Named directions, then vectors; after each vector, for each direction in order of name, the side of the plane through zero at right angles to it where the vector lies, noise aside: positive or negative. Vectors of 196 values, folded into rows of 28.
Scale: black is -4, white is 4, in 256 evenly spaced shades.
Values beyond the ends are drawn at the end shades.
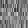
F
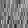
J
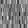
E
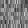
negative, positive, negative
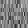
positive, negative, positive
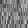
positive, positive, positive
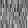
positive, positive, negative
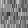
negative, negative, negative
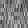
negative, positive, negative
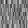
positive, positive, negative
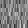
negative, positive, positive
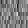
positive, positive, positive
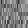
positive, positive, positive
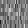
negative, positive, positive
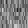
positive, positive, negative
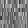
negative, negative, positive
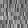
negative, positive, negative
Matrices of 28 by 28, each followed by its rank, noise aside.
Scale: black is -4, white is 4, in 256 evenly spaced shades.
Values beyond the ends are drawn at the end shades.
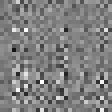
three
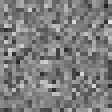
seven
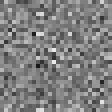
six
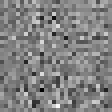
six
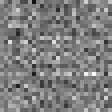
five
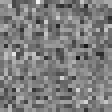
five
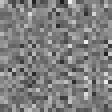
five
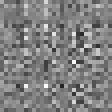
three
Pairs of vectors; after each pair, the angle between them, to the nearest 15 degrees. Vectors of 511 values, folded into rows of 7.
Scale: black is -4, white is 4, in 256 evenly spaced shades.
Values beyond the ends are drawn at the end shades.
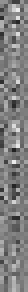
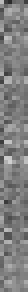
60 degrees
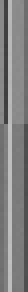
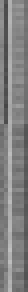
15 degrees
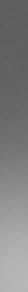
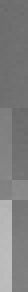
45 degrees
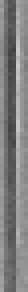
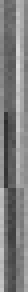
30 degrees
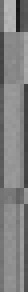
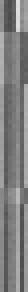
150 degrees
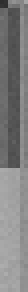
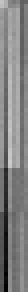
135 degrees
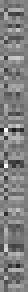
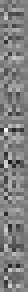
30 degrees
